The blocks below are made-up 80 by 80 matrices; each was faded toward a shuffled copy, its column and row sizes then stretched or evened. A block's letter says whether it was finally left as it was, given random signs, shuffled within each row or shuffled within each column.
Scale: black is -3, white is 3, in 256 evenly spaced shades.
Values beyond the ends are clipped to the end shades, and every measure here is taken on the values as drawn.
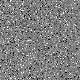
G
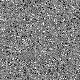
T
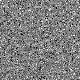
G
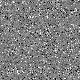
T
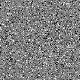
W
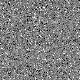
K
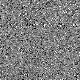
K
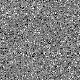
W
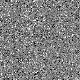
K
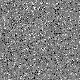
K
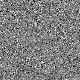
T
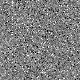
G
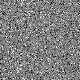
T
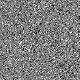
K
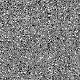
K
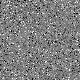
T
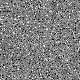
T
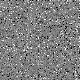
K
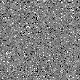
W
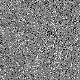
G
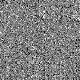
W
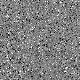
G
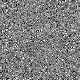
W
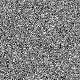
T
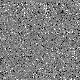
T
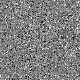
K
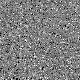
T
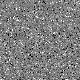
T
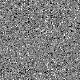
K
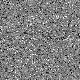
T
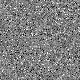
T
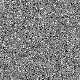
K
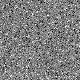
G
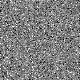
G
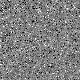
T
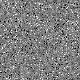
K
